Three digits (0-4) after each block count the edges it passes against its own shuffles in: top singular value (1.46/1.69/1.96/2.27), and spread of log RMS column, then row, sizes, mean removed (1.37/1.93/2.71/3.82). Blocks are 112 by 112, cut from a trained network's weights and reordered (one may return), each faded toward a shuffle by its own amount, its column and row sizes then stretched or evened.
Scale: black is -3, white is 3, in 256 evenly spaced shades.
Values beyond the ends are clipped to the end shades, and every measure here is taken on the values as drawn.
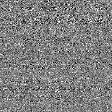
1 1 3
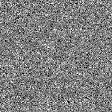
2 0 2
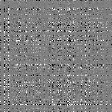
1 4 4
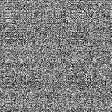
4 1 0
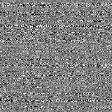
2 1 4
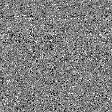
0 1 2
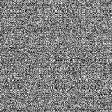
4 1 1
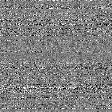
1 0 4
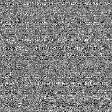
3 1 3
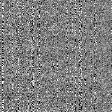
1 4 0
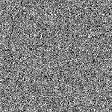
1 0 2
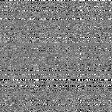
4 2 4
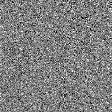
1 1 1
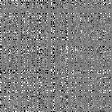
0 4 4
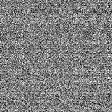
3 1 0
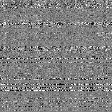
1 1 4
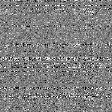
2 2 4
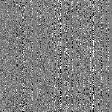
1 4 0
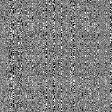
2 4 0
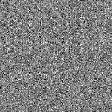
3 1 1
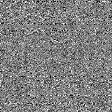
0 0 3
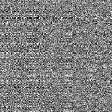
4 2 2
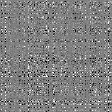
2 4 4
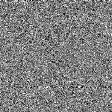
0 0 2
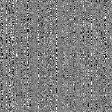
1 4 2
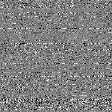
1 1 4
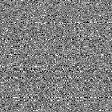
4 0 3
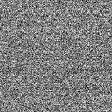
3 1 0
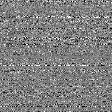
1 0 4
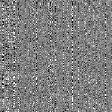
4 4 0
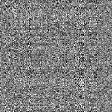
4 3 0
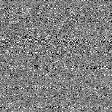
1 0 3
